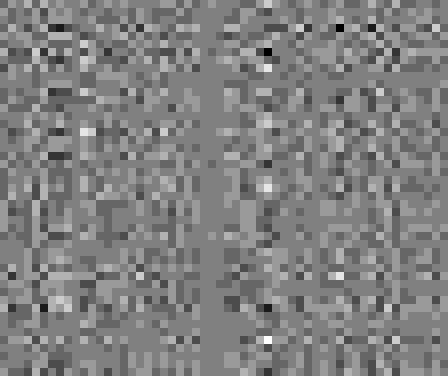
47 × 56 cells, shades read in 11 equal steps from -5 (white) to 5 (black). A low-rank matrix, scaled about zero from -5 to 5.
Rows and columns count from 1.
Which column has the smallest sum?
11
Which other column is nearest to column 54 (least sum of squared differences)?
36
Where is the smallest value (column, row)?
34, 43
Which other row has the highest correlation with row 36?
10
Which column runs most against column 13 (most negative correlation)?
42
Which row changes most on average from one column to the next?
4
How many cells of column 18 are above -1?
32
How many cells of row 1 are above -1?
38
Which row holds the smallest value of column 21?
17
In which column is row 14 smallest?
5
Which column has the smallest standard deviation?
26
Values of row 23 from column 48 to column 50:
-1 1 -1
